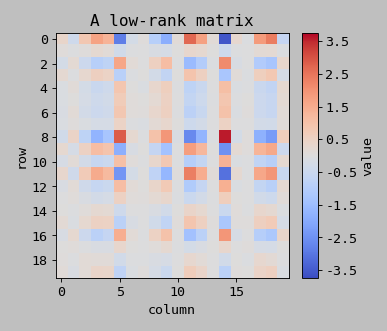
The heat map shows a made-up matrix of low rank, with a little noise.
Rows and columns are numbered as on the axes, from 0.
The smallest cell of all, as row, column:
0, 14
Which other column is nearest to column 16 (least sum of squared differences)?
7
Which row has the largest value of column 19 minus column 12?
8
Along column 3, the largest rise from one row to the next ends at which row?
9
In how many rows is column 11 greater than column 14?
9
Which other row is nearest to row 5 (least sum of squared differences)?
6
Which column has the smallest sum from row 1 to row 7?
11
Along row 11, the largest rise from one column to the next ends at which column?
15
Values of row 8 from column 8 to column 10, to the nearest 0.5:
1 2 0
